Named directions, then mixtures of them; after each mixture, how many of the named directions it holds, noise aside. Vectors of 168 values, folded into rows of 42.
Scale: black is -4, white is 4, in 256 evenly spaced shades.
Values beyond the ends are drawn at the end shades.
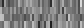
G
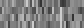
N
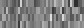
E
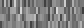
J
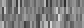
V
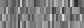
one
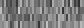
three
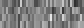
one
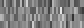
four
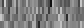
four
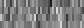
four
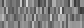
four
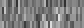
one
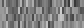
four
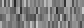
one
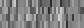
three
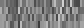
three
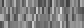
three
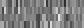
one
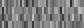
four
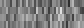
four
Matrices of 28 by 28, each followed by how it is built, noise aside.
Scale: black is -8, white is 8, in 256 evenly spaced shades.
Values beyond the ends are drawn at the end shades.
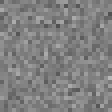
noise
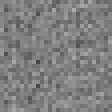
repeating rows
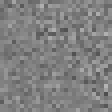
upper triangular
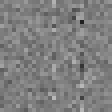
uneven columns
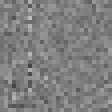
uneven columns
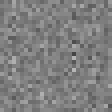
uneven columns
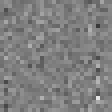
uneven columns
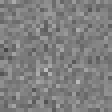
repeating rows
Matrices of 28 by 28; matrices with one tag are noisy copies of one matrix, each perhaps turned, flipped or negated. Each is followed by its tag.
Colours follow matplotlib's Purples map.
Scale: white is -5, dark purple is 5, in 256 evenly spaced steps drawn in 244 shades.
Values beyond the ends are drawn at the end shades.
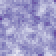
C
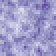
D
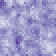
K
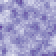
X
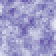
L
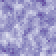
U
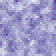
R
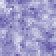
K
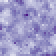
X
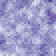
X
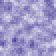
U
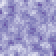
R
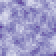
X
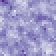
K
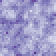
C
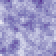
C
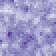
D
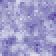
C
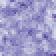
R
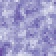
K
